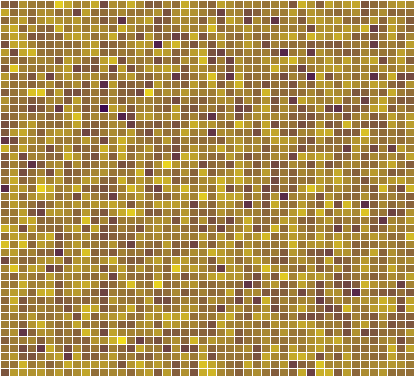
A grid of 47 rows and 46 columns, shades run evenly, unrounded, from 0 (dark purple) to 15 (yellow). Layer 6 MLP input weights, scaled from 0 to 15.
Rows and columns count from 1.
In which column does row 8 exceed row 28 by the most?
13
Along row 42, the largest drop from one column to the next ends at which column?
3
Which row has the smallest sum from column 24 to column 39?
7
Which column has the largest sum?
2
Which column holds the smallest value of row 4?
42
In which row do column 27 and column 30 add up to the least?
37
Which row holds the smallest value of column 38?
14
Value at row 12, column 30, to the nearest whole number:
12
